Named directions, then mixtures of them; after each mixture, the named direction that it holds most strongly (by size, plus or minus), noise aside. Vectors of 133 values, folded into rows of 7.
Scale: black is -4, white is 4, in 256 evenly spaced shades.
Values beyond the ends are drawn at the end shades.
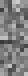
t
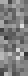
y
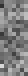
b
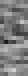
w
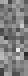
y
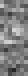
w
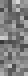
t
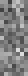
y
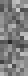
t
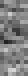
w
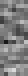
w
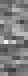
w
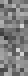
y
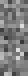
y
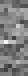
w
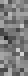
y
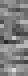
w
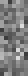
y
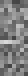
t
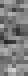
w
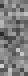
b
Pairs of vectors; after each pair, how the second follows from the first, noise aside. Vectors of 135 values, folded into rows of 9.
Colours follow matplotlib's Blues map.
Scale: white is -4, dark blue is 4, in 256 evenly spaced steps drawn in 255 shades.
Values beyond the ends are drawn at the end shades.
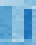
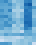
wrapped around.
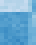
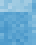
shrunk.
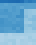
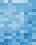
negated, partly zeroed.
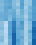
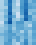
wrapped around.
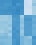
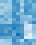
wrapped around.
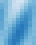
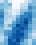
scaled up.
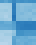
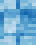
wrapped around.
